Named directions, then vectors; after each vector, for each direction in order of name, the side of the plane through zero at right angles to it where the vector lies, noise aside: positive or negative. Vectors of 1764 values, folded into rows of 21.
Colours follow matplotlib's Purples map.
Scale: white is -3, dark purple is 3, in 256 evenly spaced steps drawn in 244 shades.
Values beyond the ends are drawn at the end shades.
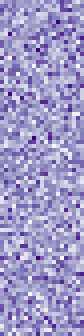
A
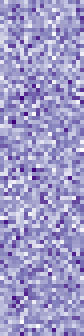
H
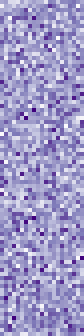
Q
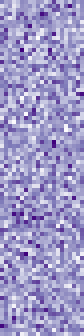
negative, negative, positive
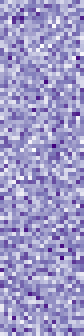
negative, positive, positive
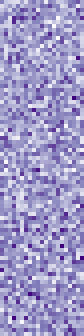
negative, positive, positive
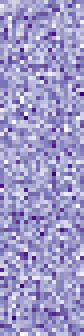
negative, negative, positive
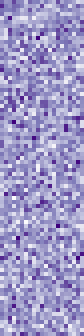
positive, positive, negative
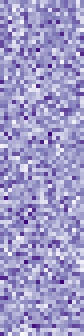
positive, negative, positive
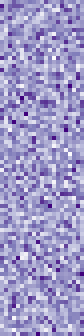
positive, positive, negative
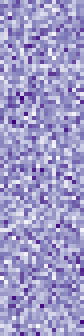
positive, positive, negative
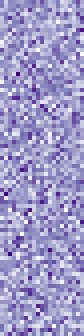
negative, positive, negative
